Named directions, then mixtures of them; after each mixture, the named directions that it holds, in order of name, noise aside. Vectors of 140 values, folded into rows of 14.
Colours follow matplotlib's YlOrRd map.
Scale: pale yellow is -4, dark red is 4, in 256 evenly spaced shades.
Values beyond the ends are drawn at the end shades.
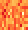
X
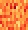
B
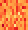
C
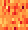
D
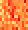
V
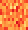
B.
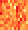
B, C, V.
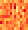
B, C.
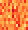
B, V, X.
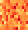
B, D, V.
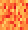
B, C, D.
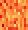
B, C.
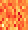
C.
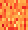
B, C.
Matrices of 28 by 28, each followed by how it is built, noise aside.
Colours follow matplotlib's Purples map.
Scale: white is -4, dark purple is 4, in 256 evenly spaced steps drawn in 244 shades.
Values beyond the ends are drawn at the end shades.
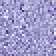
uneven columns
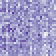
blocks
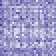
blocks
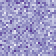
noise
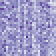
blocks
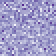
noise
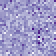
uneven columns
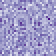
blocks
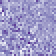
lower triangular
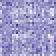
blocks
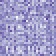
blocks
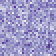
noise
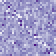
banded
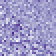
lower triangular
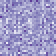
blocks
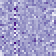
uneven columns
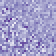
lower triangular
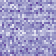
blocks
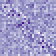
banded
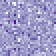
uneven columns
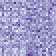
blocks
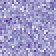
noise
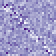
banded
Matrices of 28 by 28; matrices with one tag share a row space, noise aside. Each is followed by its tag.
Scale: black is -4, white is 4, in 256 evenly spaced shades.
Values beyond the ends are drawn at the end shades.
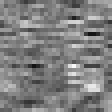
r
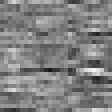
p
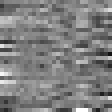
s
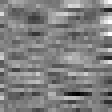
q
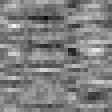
p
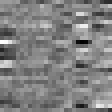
s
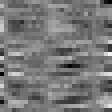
q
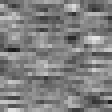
p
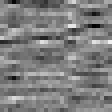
p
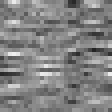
p
